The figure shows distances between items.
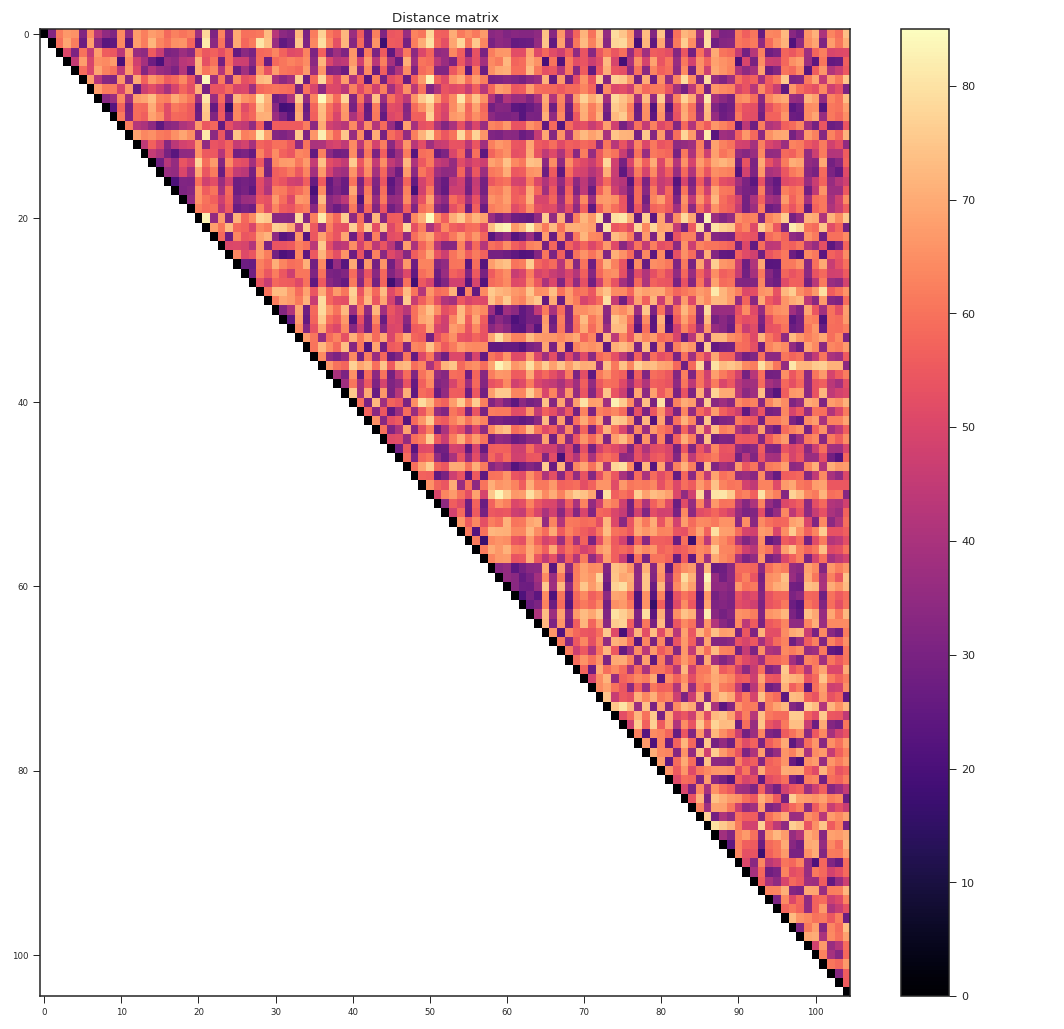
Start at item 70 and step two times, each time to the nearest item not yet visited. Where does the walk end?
74
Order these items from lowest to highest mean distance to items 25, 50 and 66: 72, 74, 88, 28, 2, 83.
2, 72, 83, 88, 74, 28
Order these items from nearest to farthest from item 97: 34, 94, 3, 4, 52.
34, 52, 94, 4, 3
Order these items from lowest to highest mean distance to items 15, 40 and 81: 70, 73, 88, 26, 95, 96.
88, 73, 26, 95, 96, 70
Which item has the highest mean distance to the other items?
36
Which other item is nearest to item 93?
89
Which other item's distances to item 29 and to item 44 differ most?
1
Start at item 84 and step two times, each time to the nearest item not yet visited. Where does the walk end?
57
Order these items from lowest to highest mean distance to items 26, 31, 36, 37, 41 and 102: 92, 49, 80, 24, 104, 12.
92, 12, 24, 104, 49, 80
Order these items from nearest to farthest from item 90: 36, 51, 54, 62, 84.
51, 84, 62, 54, 36
